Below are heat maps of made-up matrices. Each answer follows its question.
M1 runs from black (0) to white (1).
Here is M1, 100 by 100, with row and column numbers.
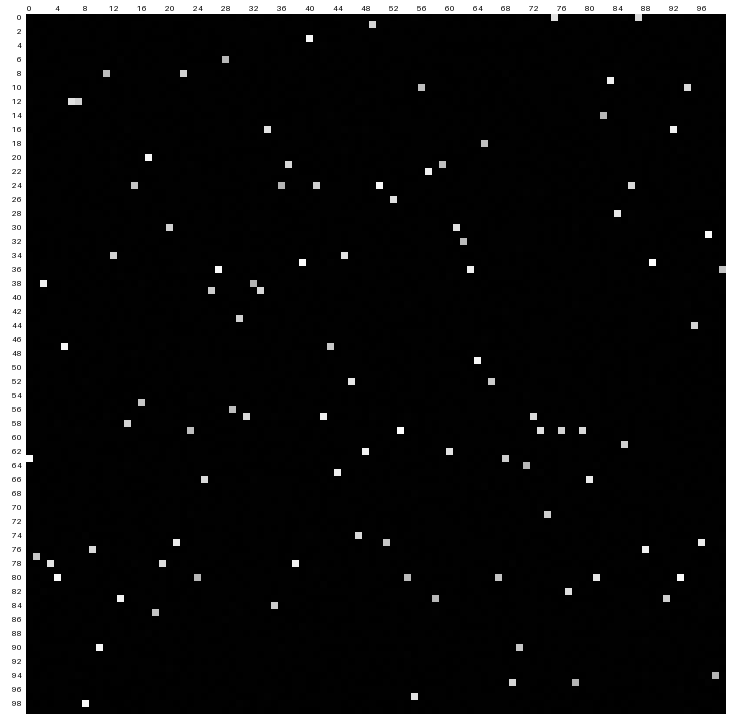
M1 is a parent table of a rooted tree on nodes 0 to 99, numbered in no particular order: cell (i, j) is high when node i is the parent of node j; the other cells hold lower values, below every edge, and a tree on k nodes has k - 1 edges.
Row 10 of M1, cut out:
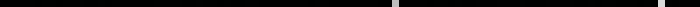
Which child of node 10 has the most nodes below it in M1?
94
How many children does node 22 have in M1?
1
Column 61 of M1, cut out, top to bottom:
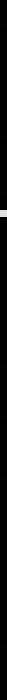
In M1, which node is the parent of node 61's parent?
43
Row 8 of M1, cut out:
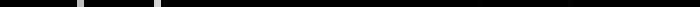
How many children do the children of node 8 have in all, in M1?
1
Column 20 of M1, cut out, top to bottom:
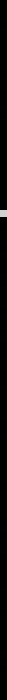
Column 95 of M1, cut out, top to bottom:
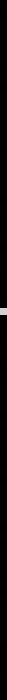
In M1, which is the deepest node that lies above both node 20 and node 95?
30
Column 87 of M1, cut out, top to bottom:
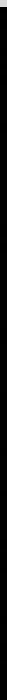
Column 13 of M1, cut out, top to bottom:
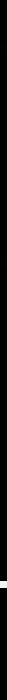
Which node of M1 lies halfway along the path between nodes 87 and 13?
59
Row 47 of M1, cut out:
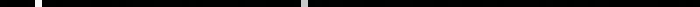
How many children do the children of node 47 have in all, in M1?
1
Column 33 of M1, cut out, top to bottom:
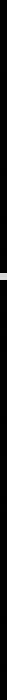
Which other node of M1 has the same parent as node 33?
26
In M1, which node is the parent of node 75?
0
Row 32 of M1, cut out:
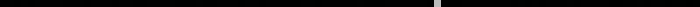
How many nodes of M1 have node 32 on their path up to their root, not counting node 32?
3
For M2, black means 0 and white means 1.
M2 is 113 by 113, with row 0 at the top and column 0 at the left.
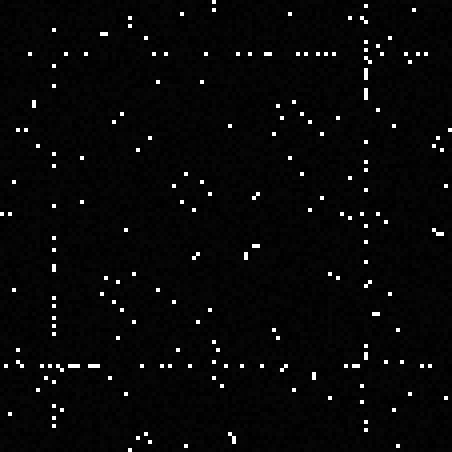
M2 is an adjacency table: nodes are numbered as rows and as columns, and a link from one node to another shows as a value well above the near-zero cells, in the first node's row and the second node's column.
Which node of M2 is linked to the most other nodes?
node 91
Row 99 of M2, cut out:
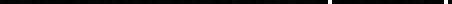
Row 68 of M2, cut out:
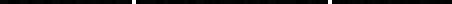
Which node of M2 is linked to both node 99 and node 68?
node 82
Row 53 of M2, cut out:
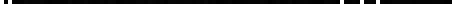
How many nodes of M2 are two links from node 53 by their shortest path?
7
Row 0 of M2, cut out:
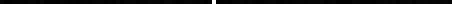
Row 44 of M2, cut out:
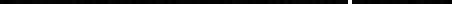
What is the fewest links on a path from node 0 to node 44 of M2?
5
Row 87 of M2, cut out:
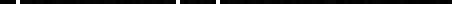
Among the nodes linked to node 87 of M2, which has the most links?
node 4
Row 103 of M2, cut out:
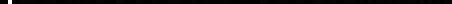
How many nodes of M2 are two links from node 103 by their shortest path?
1
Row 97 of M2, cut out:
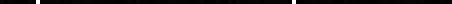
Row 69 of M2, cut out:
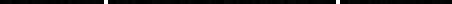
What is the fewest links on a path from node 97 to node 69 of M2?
5
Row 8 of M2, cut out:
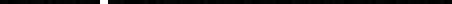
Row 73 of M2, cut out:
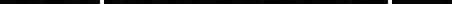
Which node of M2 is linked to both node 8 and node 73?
node 25
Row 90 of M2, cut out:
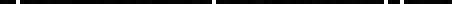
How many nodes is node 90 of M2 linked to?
4
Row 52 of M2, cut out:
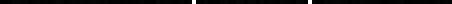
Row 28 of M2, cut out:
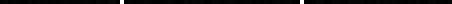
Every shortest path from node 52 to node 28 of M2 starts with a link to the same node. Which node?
node 77
